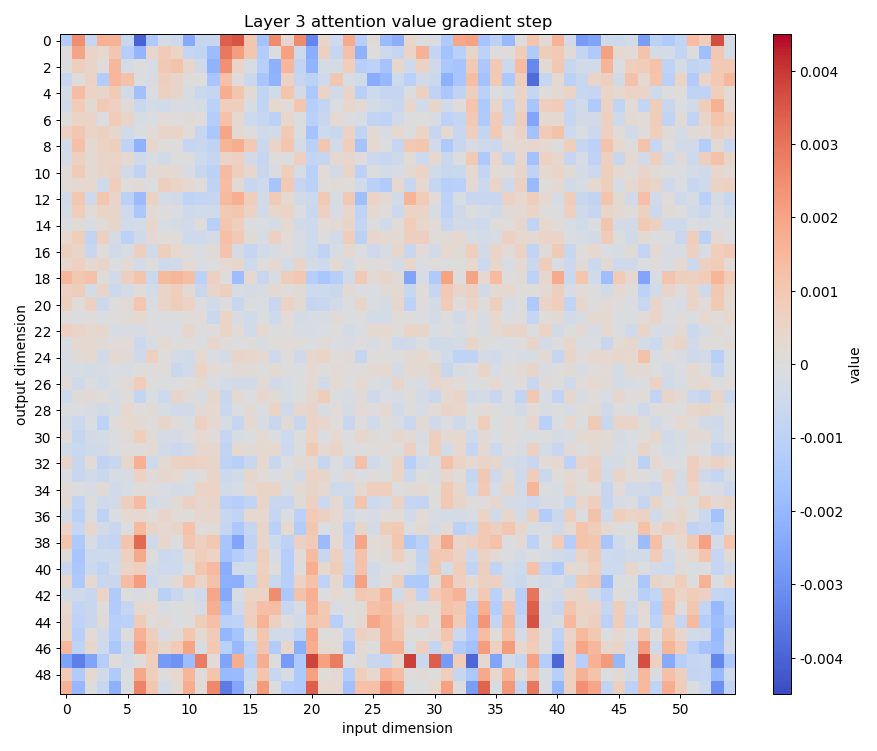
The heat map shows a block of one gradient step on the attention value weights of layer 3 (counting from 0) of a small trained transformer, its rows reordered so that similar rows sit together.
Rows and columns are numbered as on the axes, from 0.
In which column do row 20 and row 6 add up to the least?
38
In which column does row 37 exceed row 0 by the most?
6
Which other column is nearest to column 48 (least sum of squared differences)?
54
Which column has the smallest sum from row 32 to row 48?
13
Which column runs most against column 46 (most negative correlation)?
25
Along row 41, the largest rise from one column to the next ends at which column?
24
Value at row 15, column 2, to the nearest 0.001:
-0.001
